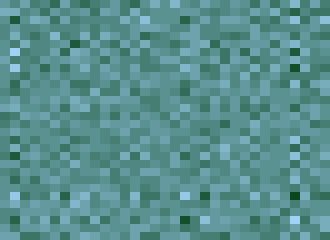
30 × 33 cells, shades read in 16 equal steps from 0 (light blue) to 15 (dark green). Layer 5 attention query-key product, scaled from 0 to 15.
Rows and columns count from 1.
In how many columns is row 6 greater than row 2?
16
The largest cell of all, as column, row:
30, 25
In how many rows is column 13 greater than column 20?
12
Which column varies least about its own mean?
17
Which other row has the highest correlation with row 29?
3
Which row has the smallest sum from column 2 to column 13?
13
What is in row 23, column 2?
11
